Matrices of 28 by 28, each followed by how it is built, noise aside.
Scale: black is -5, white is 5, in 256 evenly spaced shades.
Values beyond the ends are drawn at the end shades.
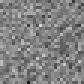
Hankel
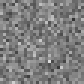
noise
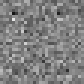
low rank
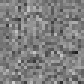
low rank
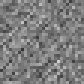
Hankel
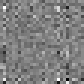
low rank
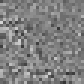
lower triangular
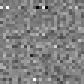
uneven rows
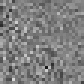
lower triangular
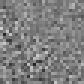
lower triangular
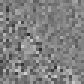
lower triangular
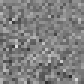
lower triangular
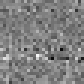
uneven rows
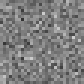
noise
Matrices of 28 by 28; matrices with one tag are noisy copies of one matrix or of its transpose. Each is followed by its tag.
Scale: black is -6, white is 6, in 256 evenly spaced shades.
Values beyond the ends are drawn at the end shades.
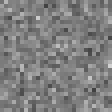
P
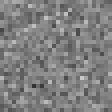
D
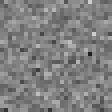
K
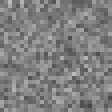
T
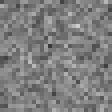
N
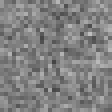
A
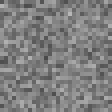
N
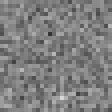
A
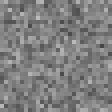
P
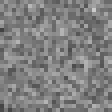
D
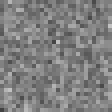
A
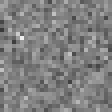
K
